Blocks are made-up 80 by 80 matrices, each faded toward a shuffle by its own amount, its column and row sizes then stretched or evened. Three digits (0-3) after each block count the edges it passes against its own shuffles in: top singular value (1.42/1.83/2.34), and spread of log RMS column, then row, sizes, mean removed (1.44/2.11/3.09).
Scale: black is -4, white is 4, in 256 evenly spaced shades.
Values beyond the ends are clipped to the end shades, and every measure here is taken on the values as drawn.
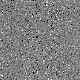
0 1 0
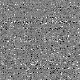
1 1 2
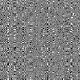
3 2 1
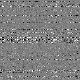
1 1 3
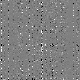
2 3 1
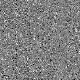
0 1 0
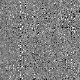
1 2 1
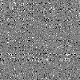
2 1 2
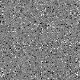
1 1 1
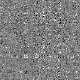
1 2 1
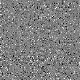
1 1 1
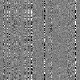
3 3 0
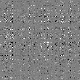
1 2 2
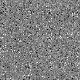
0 1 1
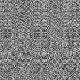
3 0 1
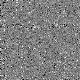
0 1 1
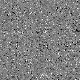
0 1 1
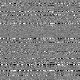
3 0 3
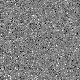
1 0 0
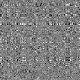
3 1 2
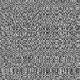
3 1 2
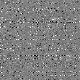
2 1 2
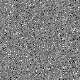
1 1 0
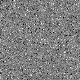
0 0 0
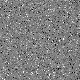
0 0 0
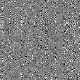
2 2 1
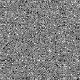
2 0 1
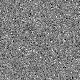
0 0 0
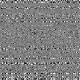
3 0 3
